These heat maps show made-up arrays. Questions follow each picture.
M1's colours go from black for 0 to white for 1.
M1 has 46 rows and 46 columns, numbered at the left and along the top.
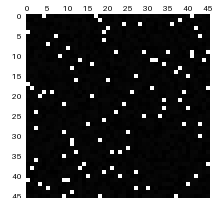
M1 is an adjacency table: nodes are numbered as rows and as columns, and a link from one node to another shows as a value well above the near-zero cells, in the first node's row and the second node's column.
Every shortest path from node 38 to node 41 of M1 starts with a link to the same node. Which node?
node 1
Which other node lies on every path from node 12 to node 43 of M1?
node 27
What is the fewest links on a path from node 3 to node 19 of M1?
6
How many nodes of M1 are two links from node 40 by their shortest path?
3
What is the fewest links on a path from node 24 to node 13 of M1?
7
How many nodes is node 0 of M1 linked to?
3
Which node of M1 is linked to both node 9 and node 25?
node 29
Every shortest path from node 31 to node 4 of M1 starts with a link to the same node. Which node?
node 18
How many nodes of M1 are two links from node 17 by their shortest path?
2
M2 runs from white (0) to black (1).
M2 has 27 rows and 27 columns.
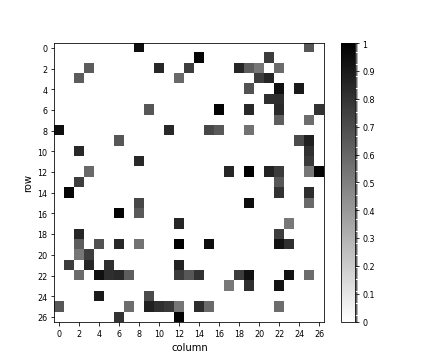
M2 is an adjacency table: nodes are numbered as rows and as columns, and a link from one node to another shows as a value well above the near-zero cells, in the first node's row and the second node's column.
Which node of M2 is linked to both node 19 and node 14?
node 22
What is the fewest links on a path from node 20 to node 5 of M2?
3
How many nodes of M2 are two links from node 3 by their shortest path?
10
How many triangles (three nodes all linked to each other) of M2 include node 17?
0
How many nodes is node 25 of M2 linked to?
9
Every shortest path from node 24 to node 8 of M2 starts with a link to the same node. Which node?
node 4
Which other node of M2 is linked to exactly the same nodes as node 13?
node 18
